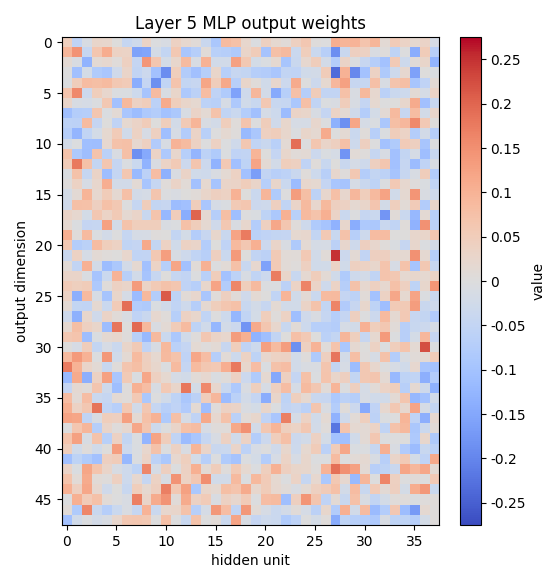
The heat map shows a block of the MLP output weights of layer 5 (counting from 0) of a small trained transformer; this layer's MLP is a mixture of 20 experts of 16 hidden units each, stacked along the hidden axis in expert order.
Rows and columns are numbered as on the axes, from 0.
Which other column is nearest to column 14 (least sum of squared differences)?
11
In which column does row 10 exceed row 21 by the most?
23
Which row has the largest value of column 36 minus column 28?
30
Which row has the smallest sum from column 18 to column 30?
3
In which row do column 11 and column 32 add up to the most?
43
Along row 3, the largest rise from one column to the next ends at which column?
28
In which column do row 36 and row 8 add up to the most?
35
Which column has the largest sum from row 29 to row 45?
1
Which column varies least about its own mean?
25
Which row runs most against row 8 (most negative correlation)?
40
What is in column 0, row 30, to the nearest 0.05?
0
